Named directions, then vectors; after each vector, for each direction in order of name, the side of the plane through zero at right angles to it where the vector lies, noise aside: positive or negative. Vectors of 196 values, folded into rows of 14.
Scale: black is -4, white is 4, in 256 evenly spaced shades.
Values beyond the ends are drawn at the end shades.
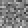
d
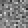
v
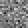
negative, negative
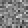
negative, positive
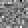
positive, negative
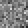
negative, positive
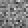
negative, negative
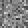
negative, positive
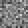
negative, positive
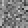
positive, negative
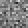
negative, negative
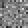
negative, positive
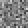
positive, negative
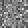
negative, positive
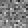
positive, positive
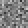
positive, negative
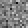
negative, negative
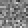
positive, positive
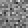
negative, negative
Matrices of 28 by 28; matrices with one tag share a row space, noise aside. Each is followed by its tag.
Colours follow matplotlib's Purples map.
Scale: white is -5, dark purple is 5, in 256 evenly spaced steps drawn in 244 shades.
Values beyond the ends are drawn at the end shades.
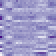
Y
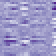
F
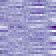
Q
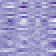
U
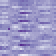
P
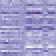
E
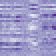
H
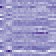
Y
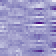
Q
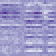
E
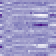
Y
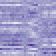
H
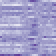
H
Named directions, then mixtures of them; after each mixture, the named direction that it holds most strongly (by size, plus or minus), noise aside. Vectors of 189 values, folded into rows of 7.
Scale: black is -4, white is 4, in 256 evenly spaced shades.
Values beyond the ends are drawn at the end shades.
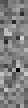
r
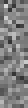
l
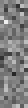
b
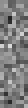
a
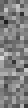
b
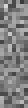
l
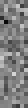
b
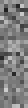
b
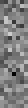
l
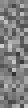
b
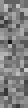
b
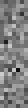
r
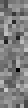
r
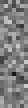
l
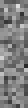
b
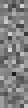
l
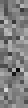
r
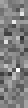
r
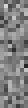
b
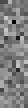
r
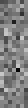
r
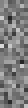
a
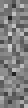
a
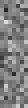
b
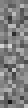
a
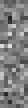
a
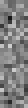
a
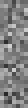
a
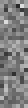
b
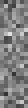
l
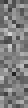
l
